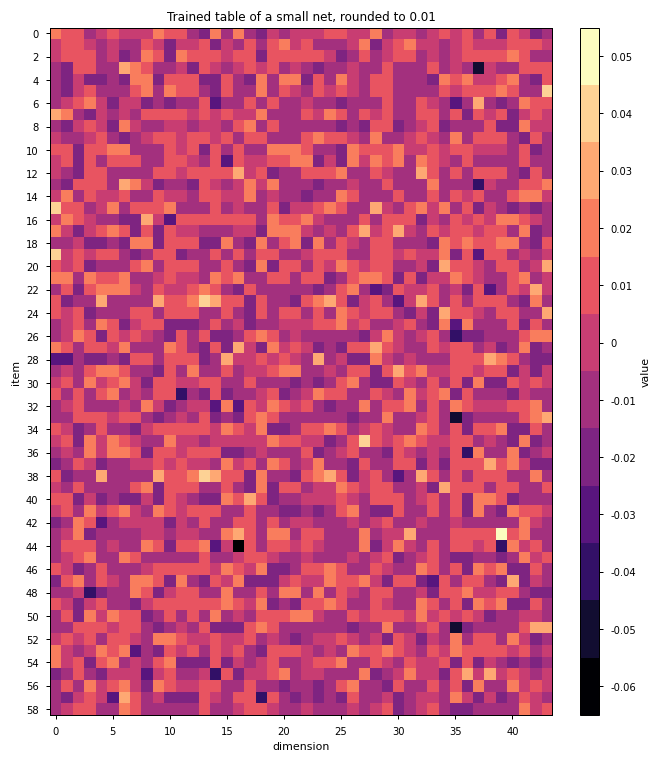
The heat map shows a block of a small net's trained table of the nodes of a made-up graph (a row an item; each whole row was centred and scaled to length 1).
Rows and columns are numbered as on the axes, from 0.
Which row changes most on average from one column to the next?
44
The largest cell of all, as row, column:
43, 39
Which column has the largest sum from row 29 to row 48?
37
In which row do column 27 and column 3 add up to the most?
35
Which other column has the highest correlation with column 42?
13
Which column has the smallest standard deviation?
22
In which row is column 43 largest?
5
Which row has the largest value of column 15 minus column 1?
28
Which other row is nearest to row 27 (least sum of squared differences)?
10
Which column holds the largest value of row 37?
38
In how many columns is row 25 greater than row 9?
17
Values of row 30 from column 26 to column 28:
0.02 -0.01 -0.02
